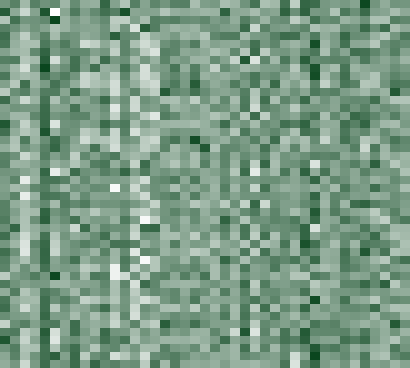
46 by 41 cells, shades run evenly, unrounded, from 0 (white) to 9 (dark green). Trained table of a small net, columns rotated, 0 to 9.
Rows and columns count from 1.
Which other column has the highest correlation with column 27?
25
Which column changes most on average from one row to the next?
6
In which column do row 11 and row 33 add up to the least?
15
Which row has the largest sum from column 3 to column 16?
46
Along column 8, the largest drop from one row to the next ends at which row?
29
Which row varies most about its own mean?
2
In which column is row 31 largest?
31
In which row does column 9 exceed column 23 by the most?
26
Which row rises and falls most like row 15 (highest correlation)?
7
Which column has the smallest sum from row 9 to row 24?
12
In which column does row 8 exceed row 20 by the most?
8
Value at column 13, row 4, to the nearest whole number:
5
